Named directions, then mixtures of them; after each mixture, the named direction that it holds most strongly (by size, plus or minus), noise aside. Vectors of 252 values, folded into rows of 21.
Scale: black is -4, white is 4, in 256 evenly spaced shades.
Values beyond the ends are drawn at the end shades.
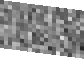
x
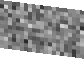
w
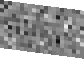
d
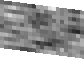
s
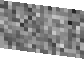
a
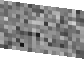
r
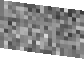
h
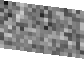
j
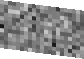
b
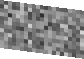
w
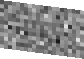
d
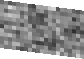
s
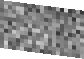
h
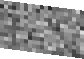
w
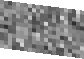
r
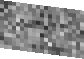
j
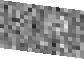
b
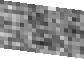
s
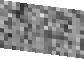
j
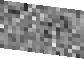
b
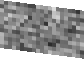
s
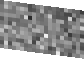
h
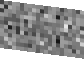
d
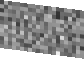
x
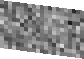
a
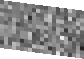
x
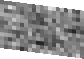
s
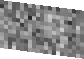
a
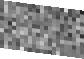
h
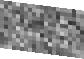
r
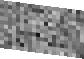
r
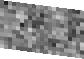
a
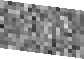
b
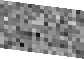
r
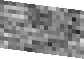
s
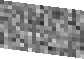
r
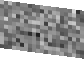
r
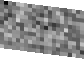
j
